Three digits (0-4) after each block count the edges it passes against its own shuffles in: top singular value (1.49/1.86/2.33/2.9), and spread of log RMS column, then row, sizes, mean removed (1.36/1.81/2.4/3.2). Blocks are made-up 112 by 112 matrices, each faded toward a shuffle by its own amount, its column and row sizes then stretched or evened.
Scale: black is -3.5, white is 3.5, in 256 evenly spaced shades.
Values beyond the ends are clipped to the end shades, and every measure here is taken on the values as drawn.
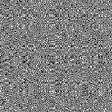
4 1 2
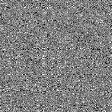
2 1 3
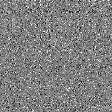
2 1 2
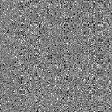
3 3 0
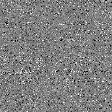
1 1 3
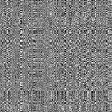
4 4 2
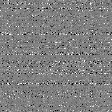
2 1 4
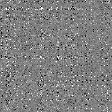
1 3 3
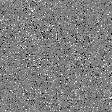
1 1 1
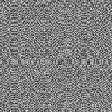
4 0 0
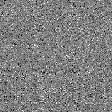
2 0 1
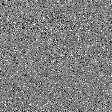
0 0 2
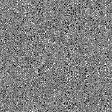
1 3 0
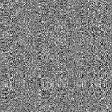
3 3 1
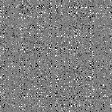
1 4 3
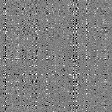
4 4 3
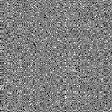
4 2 0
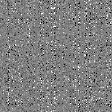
0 4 2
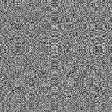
4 1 2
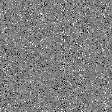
1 3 1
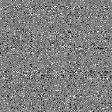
2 1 3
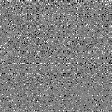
3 1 3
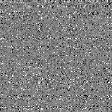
2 2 3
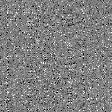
2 2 1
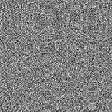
3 0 0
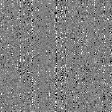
2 4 1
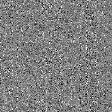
1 3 0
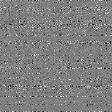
1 2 4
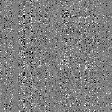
2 4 1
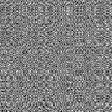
4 2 1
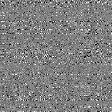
3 1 4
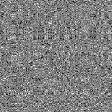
3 0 2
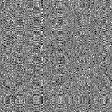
4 3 1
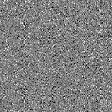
3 2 0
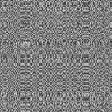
4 3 3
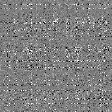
1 3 4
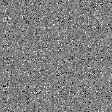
0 3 2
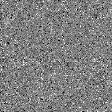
1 2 1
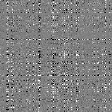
3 4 4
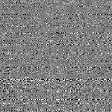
3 2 4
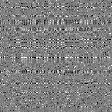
4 1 4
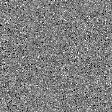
0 2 0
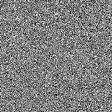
1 1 0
